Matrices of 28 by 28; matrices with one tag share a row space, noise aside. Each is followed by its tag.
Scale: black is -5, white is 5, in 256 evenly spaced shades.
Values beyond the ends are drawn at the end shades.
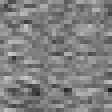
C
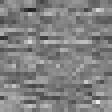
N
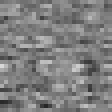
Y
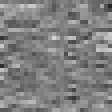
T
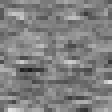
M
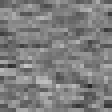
Y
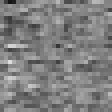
C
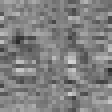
T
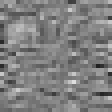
T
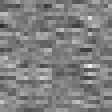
Y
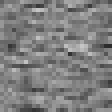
M
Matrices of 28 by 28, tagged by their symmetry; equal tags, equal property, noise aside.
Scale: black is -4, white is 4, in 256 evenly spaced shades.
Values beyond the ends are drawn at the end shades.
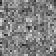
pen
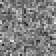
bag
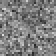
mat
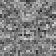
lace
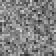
bag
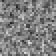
bag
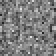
pen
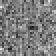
pen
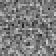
lace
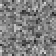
pen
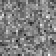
bag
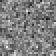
bag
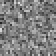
mat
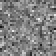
bag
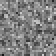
bag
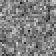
bag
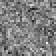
mat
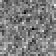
bag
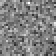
bag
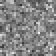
pen
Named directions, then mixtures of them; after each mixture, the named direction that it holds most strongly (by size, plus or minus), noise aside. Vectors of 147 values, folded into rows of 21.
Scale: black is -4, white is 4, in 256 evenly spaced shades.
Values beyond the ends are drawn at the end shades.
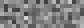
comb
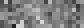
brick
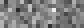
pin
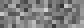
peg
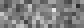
pin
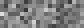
peg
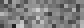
brick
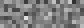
comb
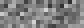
peg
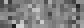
brick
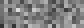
pin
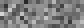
peg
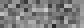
peg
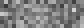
brick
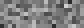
peg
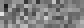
comb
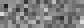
comb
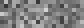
peg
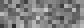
peg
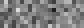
pin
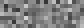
comb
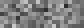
peg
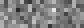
pin
